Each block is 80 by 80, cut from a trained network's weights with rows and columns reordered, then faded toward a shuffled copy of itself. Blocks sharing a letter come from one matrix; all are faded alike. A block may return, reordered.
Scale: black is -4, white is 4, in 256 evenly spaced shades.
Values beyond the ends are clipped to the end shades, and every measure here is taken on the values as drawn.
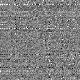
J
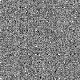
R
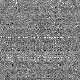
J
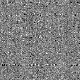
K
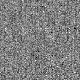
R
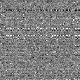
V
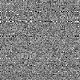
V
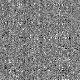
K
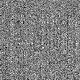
R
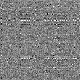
J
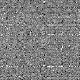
J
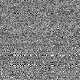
V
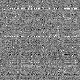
V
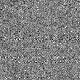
K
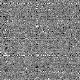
J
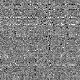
J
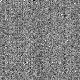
R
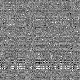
V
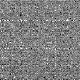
J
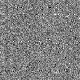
R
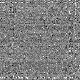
J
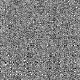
K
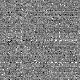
J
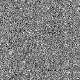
R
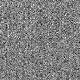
R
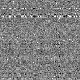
V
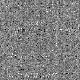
K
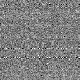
V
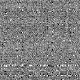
J
